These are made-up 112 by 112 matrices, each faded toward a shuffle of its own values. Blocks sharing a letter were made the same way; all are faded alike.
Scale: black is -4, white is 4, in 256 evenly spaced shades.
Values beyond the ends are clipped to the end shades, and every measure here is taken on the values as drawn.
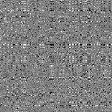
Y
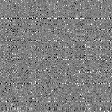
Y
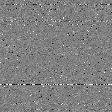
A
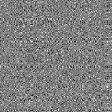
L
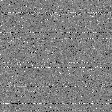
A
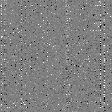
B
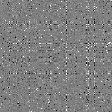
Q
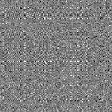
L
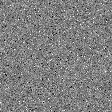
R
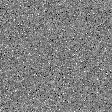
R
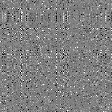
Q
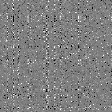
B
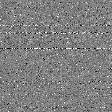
A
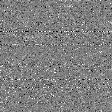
A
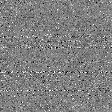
A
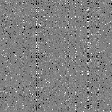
B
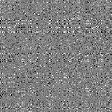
Y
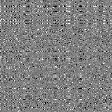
Y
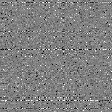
Y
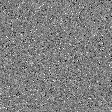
R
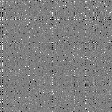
Q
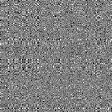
L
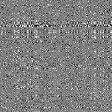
Y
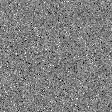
R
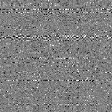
Y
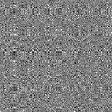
L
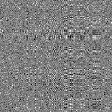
L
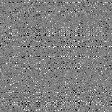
Y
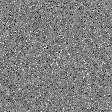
R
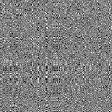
L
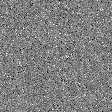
R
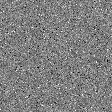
R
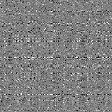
Y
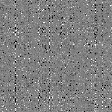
B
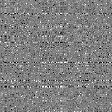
Y
